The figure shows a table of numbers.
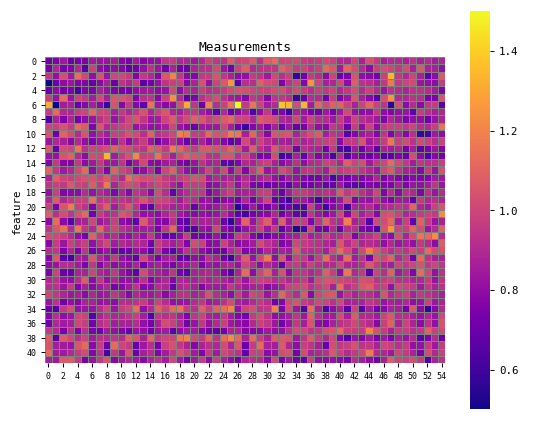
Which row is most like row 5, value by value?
2
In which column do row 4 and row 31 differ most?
17
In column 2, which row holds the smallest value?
27
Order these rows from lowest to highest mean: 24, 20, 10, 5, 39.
20, 24, 5, 39, 10
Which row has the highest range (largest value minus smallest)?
6
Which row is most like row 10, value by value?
38
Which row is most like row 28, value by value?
31
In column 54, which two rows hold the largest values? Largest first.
21, 9
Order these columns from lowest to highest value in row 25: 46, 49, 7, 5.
46, 49, 7, 5
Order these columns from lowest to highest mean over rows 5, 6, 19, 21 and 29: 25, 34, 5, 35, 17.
34, 25, 35, 5, 17
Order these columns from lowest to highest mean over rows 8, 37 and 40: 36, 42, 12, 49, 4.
4, 12, 49, 36, 42
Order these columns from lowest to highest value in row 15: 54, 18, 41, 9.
18, 41, 54, 9
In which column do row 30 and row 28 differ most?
5
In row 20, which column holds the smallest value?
26
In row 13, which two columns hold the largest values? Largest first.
8, 12
